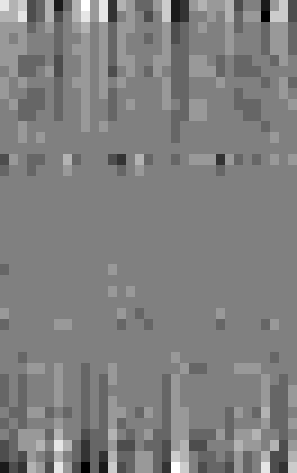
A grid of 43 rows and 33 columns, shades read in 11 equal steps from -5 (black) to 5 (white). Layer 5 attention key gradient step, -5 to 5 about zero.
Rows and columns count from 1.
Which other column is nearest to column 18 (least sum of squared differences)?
11
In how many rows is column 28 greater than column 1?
13
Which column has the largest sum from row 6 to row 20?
10
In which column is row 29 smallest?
16
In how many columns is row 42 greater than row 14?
10
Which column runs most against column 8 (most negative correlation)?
14
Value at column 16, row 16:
1
